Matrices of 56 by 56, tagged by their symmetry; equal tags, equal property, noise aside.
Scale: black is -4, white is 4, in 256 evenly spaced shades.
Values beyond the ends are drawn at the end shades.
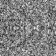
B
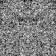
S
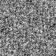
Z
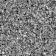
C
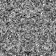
S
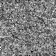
Z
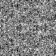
B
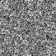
Z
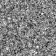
C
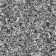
Z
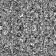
B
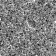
C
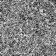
C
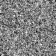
Z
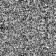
B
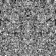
S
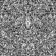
S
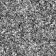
Z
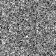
B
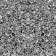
S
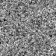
Z
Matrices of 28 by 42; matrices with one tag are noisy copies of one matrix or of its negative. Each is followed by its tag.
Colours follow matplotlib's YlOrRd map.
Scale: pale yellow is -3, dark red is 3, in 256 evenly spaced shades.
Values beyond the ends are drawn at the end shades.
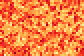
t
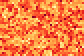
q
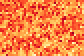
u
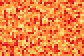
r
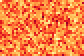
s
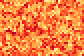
u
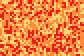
s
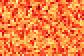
q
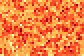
t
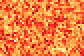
s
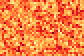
q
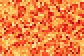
t
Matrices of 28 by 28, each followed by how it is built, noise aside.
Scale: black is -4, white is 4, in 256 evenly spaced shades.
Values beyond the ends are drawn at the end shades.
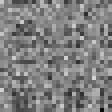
blocks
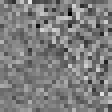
upper triangular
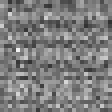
blocks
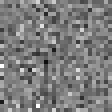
uneven columns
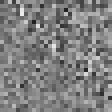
upper triangular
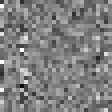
uneven columns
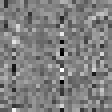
uneven columns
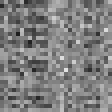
blocks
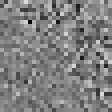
upper triangular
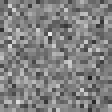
noise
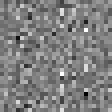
uneven columns
